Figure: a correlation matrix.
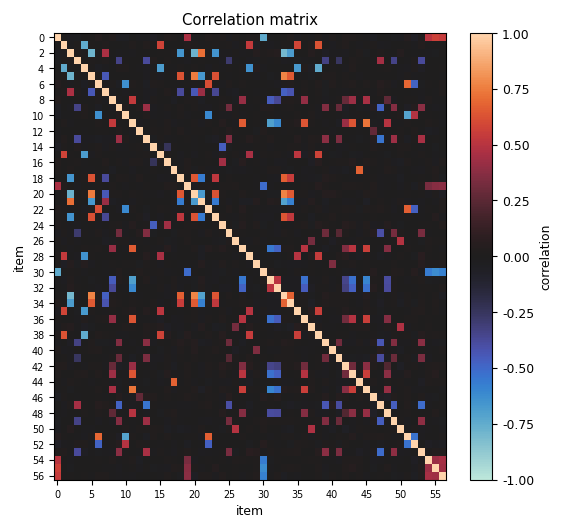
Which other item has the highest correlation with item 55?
0
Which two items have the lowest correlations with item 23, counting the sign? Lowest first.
2, 21
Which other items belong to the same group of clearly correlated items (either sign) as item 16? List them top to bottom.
14, 24
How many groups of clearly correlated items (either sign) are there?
11
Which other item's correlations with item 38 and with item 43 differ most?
4
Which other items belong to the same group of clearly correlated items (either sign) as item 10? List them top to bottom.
6, 22, 51, 52
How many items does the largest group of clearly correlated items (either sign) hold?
10
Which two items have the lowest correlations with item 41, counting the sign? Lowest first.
47, 3
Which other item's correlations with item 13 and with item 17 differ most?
44
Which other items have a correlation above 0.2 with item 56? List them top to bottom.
0, 19, 54, 55
